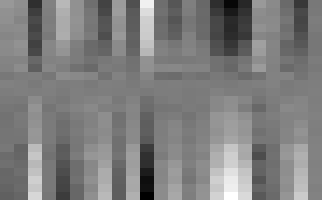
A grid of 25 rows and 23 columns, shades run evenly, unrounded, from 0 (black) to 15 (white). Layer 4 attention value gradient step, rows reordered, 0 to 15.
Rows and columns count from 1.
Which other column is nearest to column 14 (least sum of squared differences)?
4
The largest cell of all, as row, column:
25, 17
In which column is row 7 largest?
11
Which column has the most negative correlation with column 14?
23
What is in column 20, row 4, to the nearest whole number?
8
